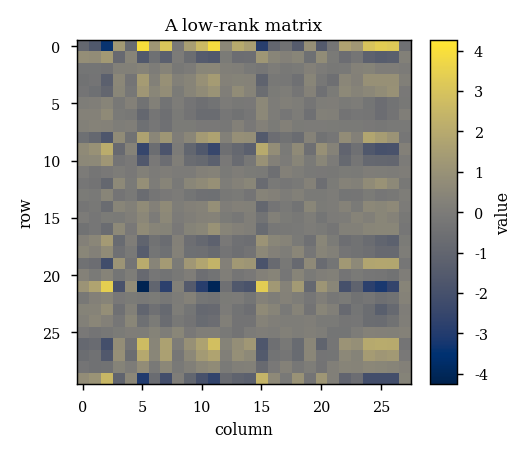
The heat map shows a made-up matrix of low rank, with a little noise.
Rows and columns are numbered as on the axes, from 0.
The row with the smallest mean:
21
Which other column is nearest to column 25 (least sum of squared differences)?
26
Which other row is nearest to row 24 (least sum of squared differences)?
5
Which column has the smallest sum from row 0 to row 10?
2
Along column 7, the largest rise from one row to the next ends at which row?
22
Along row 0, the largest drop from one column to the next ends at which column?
15
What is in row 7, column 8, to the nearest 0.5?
0
